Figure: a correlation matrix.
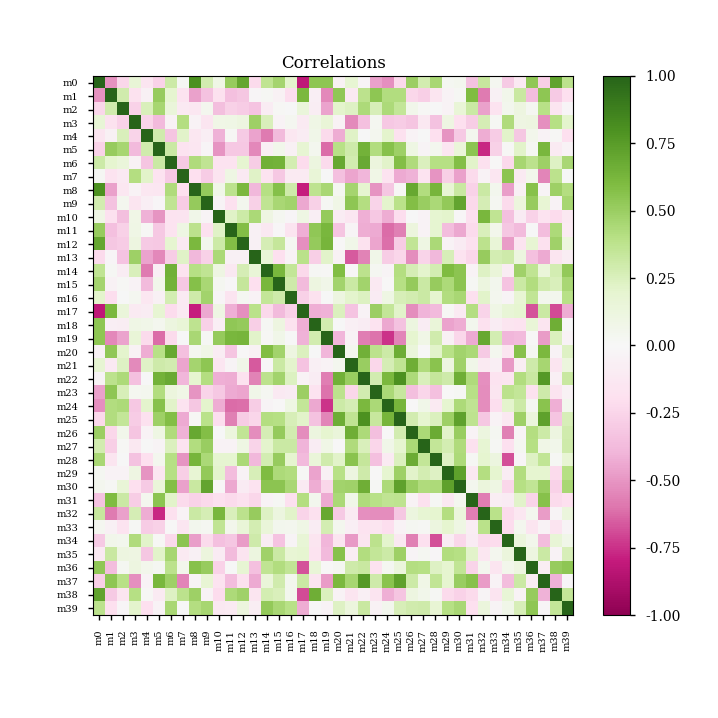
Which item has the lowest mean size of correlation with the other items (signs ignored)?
m33
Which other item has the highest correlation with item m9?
m30
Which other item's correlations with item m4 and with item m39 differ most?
m14
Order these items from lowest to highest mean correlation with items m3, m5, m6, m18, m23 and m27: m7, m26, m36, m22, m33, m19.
m19, m33, m7, m26, m36, m22
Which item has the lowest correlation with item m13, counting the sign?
m21
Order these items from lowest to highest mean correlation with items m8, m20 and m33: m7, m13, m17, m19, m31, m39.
m7, m17, m13, m31, m19, m39
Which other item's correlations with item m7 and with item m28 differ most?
m34
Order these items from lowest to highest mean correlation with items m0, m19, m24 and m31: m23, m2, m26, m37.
m23, m2, m37, m26
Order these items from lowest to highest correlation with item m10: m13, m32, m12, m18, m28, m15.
m18, m15, m28, m12, m13, m32
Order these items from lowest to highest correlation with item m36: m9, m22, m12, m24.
m24, m12, m22, m9
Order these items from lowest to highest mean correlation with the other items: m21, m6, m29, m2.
m2, m21, m29, m6
